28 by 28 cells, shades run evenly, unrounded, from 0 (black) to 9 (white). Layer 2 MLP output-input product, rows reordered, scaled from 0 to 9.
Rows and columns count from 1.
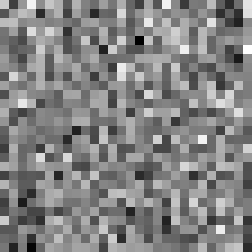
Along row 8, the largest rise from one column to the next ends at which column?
14
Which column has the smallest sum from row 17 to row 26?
3
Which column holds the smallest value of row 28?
4
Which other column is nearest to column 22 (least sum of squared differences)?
25
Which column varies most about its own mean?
28
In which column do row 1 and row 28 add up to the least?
2
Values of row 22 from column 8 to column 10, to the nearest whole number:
5 5 5
